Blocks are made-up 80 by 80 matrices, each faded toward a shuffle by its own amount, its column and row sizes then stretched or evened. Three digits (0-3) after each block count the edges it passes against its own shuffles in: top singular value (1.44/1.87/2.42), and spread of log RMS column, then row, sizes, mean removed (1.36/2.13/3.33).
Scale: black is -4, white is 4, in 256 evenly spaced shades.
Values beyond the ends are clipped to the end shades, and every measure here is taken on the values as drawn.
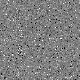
1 1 1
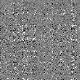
1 2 2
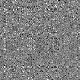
2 1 1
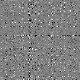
1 2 2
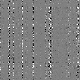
3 3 1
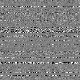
2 0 3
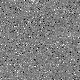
0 0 1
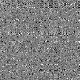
2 0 2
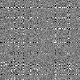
3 2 2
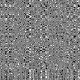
3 2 1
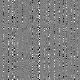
2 3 1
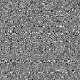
2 0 2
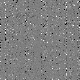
0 2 1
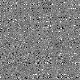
0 1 2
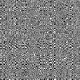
3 2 2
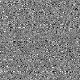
2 0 2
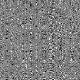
2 2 1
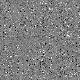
0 1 1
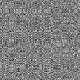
3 1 1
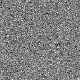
1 1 0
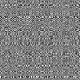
3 1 3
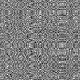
3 1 0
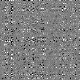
2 2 2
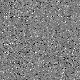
1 0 1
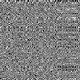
3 1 2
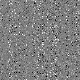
0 2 1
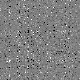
1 2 1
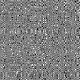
3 2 0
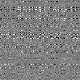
3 1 3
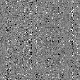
2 2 1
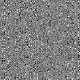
2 2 0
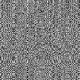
3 2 0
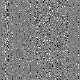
0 3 0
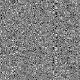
2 2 0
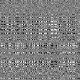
3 1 3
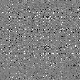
2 1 2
